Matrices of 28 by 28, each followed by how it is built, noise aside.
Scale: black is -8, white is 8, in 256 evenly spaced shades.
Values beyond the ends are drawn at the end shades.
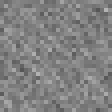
Toeplitz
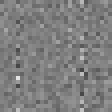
uneven columns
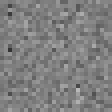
uneven columns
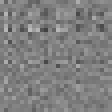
low rank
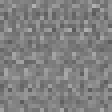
repeating columns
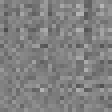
low rank
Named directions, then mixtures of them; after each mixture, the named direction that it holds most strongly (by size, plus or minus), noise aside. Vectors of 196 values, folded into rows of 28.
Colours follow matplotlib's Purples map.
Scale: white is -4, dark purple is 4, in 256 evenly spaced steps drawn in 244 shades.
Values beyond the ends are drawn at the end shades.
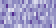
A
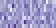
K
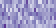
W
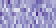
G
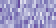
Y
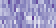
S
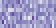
A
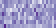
W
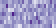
A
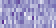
S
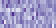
A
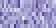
G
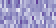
G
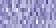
G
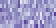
Y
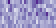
G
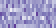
K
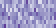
W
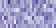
G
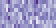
A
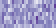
A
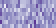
G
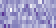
W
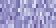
Y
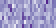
K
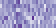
S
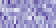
G
